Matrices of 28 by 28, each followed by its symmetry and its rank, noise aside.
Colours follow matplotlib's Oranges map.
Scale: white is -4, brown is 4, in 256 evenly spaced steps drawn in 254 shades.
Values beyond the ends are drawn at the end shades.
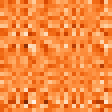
no symmetry, rank two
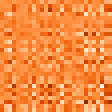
antisymmetric, rank two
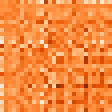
symmetric, rank four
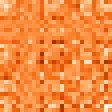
symmetric, rank three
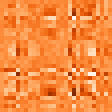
antisymmetric, rank two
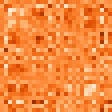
symmetric, rank four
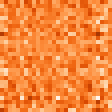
no symmetry, rank four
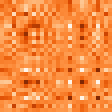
symmetric, rank two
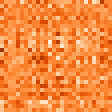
no symmetry, rank four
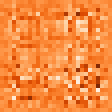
no symmetry, rank three
